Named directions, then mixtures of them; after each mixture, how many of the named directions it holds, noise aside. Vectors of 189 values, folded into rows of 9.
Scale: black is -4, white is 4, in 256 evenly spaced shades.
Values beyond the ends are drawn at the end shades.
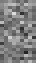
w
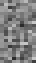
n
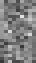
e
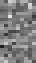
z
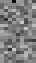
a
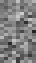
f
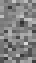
four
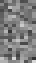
two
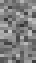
four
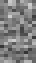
two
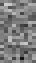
two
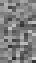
one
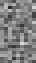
two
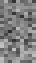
four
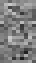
two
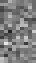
four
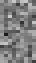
three
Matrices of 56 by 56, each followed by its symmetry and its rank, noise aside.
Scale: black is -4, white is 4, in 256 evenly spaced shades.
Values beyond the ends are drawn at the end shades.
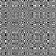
antisymmetric, rank two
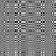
no symmetry, rank one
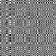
no symmetry, rank one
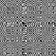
symmetric, rank three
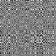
no symmetry, rank two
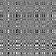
no symmetry, rank one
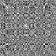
symmetric, rank three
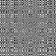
antisymmetric, rank two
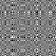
antisymmetric, rank two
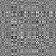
antisymmetric, rank two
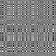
no symmetry, rank one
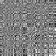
symmetric, rank three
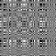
no symmetry, rank two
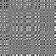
symmetric, rank two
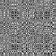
symmetric, rank three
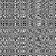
no symmetry, rank three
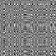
antisymmetric, rank two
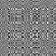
antisymmetric, rank two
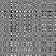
no symmetry, rank two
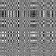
no symmetry, rank one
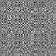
symmetric, rank three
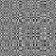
no symmetry, rank two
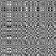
antisymmetric, rank two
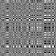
no symmetry, rank one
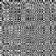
no symmetry, rank two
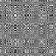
symmetric, rank three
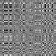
no symmetry, rank two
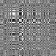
symmetric, rank two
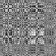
symmetric, rank three
